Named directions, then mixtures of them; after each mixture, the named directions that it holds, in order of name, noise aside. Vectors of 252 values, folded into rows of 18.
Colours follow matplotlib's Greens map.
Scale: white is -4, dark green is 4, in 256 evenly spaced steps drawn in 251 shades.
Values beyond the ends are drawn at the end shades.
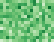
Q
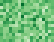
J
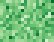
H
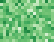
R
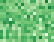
J, Q, R.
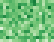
Q.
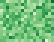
H, R.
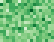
J, Q, R.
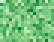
R.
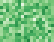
J.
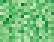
H, J.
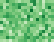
Q.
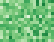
H, Q, R.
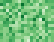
J.
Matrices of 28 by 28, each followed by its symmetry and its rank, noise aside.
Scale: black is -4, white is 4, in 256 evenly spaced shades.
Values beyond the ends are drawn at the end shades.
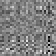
no symmetry, rank three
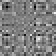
symmetric, rank three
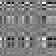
no symmetry, rank one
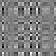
no symmetry, rank one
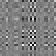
no symmetry, rank one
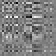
no symmetry, rank two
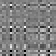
no symmetry, rank one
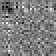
symmetric, rank three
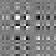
symmetric, rank one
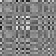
symmetric, rank one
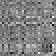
no symmetry, rank three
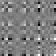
symmetric, rank one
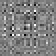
antisymmetric, rank two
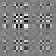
symmetric, rank one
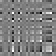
symmetric, rank one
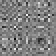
symmetric, rank two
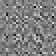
no symmetry, rank three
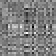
antisymmetric, rank two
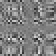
no symmetry, rank two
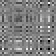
symmetric, rank one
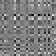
no symmetry, rank two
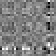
antisymmetric, rank two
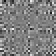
no symmetry, rank three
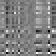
no symmetry, rank one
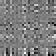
no symmetry, rank three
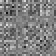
symmetric, rank three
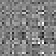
no symmetry, rank two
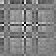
symmetric, rank one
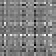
antisymmetric, rank two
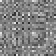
symmetric, rank three
